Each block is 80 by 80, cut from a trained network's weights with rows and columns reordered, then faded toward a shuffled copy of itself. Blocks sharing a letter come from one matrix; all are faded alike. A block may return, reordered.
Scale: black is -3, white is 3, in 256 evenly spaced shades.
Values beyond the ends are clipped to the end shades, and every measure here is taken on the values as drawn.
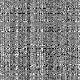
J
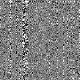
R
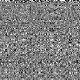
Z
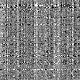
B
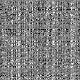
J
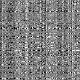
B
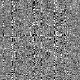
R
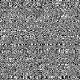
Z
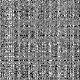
J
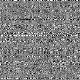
Z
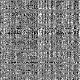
J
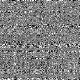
Z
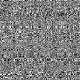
Z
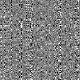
R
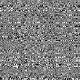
Z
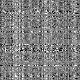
B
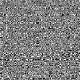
Z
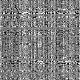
B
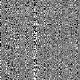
R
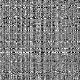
B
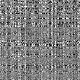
B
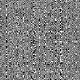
R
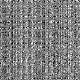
B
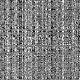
B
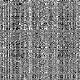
B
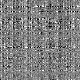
J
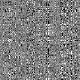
R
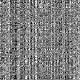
B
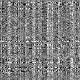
B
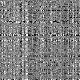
J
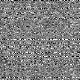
Z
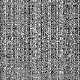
B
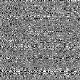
Z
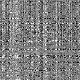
B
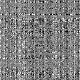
J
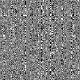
R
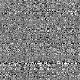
Z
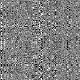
R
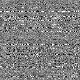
Z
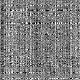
B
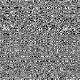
Z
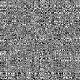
Z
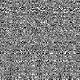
Z
